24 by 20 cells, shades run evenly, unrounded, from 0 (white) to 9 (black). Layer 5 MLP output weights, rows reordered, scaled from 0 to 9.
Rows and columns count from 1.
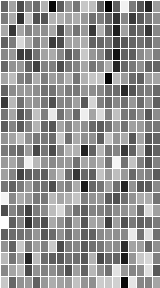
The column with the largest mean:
16
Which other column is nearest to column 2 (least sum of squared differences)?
12
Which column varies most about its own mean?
15
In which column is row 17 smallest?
1
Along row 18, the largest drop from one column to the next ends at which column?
19
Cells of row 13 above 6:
5
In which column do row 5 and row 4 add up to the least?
11
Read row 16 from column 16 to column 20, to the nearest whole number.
8 4 6 6 4
